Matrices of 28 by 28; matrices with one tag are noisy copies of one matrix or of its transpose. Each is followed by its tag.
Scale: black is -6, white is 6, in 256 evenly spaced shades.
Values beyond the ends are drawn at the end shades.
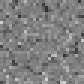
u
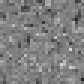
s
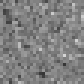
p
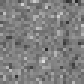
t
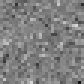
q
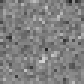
t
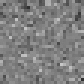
s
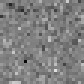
p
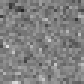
p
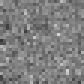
s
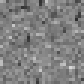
s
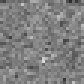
t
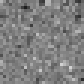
s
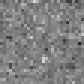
t
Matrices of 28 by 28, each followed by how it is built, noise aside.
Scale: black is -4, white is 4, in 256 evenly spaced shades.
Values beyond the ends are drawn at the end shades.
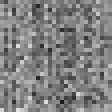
blocks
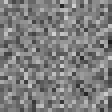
repeating rows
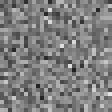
repeating rows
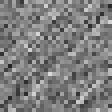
Hankel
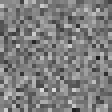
noise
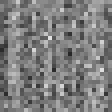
blocks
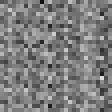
repeating rows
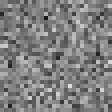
noise
